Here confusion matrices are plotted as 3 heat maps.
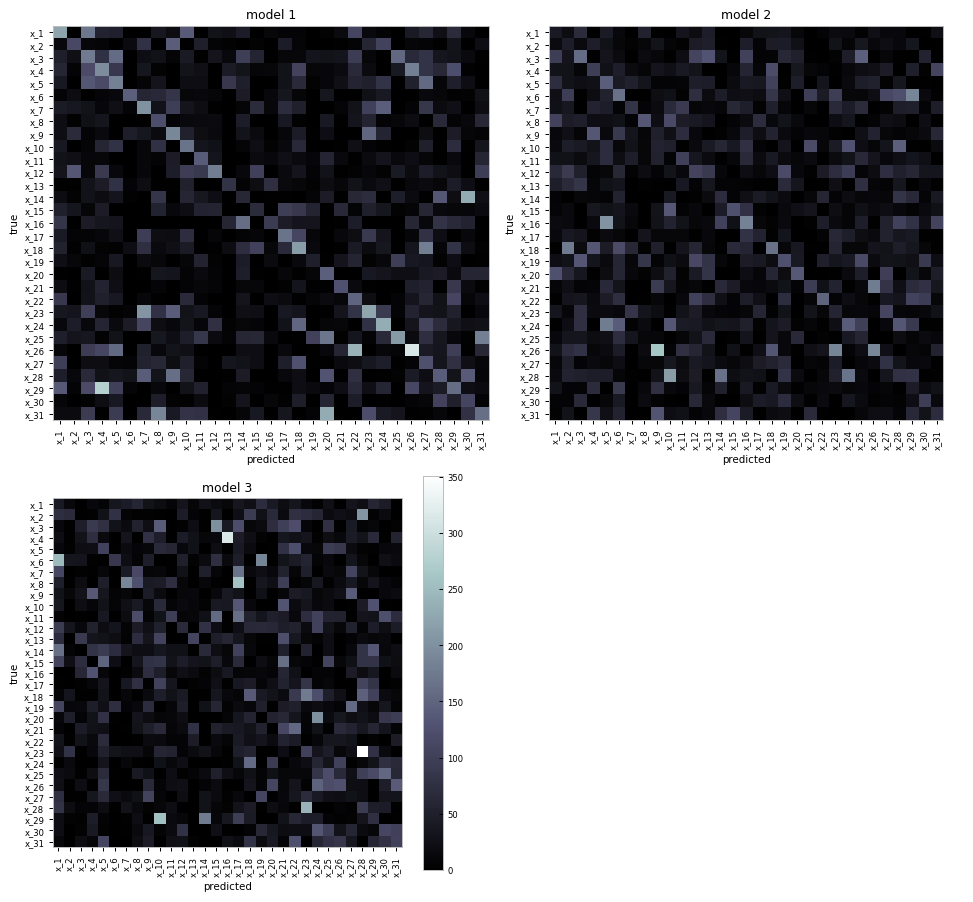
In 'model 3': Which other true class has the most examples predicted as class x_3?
x_13
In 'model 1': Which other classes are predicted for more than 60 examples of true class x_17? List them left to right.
x_7, x_10, x_18, x_23, x_27
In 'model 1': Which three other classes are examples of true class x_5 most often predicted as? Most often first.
x_27, x_3, x_4
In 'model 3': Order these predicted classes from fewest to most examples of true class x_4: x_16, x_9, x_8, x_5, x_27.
x_8, x_5, x_27, x_9, x_16
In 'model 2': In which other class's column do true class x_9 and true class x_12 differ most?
x_4
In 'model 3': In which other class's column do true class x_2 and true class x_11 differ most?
x_28
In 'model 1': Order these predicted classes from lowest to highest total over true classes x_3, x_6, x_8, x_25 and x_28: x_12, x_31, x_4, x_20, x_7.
x_12, x_4, x_7, x_31, x_20
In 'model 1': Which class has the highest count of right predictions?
x_26
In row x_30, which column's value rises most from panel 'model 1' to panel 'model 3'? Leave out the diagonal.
x_24
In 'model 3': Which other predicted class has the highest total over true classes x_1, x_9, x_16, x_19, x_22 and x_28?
x_27
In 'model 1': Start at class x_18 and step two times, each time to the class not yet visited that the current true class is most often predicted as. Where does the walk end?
x_1
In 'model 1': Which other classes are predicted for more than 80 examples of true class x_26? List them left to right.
x_3, x_4, x_5, x_22, x_29
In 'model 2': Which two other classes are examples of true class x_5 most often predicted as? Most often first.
x_18, x_1
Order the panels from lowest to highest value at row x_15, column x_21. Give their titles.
model 2, model 1, model 3
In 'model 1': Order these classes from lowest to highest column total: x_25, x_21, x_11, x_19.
x_19, x_21, x_25, x_11
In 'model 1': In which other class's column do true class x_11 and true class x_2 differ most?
x_9
